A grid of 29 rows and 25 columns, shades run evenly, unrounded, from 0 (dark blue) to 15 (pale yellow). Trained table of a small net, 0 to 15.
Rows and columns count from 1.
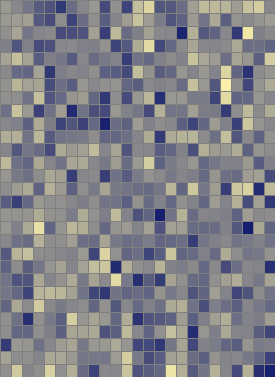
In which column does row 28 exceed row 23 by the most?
12
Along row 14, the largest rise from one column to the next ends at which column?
8
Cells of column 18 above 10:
5
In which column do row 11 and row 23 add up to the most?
4
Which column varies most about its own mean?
23
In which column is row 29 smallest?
25
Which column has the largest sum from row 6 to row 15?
21
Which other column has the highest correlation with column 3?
2
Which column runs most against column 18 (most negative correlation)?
7
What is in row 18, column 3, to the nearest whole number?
10
